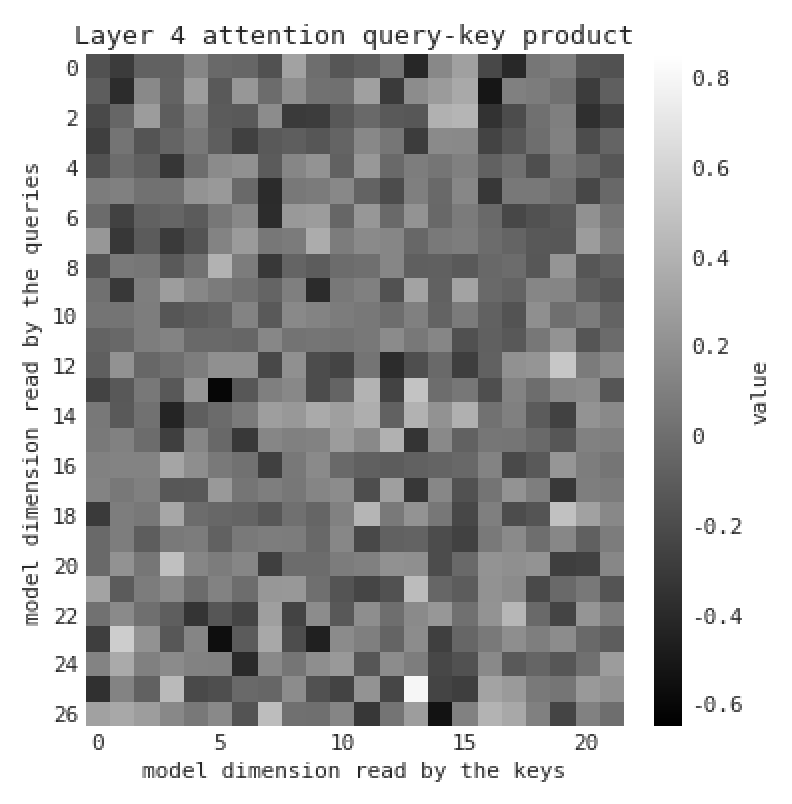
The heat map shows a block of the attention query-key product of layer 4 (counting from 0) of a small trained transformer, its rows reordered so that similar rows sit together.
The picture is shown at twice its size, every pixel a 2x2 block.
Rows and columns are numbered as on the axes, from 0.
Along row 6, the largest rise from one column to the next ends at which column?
8
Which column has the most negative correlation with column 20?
4
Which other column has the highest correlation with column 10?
12
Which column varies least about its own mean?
2
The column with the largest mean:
13
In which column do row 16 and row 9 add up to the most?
3
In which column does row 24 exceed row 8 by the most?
7
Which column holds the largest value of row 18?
19
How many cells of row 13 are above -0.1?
13
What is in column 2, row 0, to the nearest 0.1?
-0.1
